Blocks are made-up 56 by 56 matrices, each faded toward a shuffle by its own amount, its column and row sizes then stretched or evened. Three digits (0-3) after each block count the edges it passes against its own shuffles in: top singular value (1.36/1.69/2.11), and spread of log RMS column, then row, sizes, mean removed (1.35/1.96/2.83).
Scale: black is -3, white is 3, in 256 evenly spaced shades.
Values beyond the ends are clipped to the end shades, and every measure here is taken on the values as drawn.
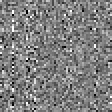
2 2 0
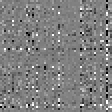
2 3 2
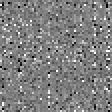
0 2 1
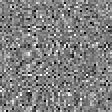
3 1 1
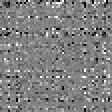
1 2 3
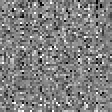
2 2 1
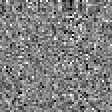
2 1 0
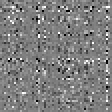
2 3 2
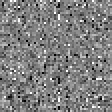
1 2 1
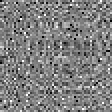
3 0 0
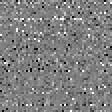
1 0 2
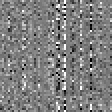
3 3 0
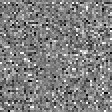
1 1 1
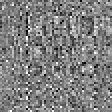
3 2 1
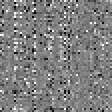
2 3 2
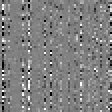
3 3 0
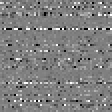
2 0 3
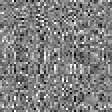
3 2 0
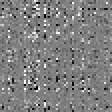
0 3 2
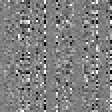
3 3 0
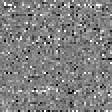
0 0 2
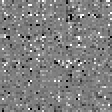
0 2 2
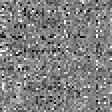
1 2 2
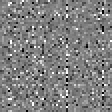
2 2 1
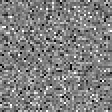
2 0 0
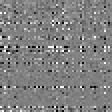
3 2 3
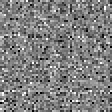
2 0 1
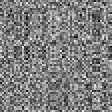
3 1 0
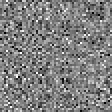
3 1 0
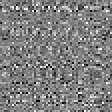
3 0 3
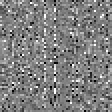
2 2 0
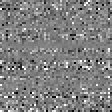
1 1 3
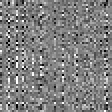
3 3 1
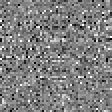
2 0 2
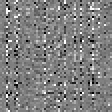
3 3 1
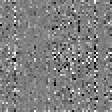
2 3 1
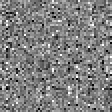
2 2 1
